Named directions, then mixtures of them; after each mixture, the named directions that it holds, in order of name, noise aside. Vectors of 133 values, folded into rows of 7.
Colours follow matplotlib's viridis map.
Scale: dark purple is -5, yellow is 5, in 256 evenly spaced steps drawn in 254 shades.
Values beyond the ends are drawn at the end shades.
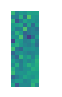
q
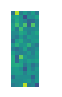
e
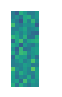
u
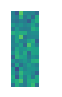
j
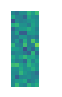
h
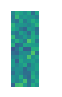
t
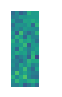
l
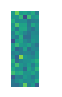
e, q.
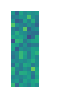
q, u.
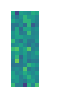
e, t.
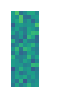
u.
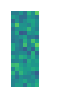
h.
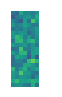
j, l, u.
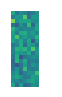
e, h.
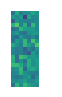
e, h.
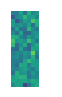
e, l, t.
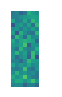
l.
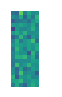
h, j.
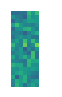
h, l.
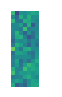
e, q, t.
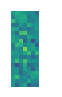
h.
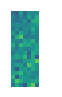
h, j, l.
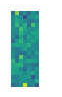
e.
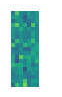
e, h, t.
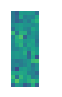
j, l.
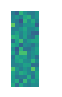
u.
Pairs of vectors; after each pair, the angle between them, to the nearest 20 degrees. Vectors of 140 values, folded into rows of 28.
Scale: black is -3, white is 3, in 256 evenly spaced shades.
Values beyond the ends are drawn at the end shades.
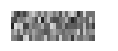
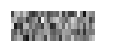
160 degrees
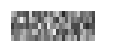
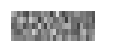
40 degrees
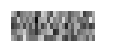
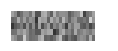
20 degrees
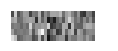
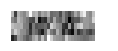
140 degrees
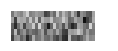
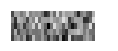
20 degrees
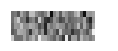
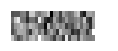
20 degrees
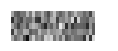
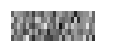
160 degrees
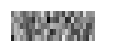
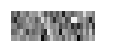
80 degrees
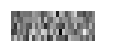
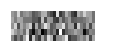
160 degrees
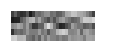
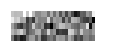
140 degrees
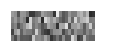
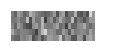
140 degrees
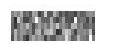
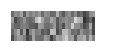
60 degrees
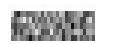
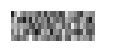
160 degrees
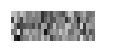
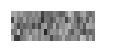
20 degrees
